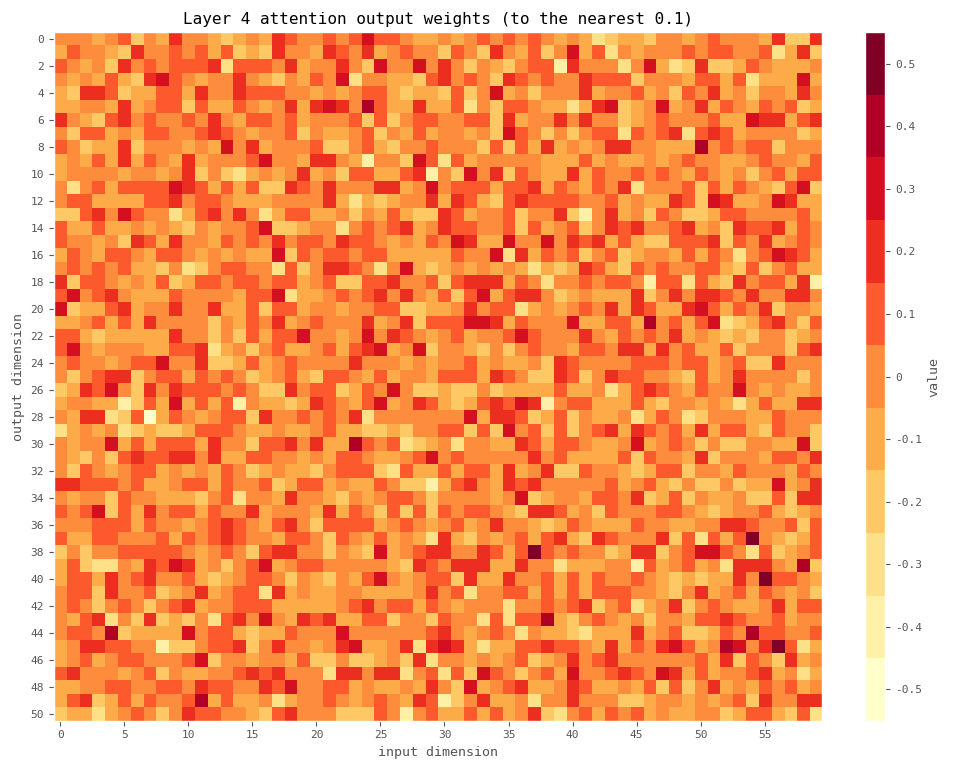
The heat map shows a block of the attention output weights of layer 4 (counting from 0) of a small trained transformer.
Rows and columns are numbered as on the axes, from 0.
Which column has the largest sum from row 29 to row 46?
30
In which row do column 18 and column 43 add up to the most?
5
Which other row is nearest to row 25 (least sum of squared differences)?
36
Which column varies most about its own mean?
29
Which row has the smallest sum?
50
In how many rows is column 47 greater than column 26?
20
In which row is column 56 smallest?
1
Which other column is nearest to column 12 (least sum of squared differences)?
18
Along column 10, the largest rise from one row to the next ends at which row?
44
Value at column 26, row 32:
-0.3
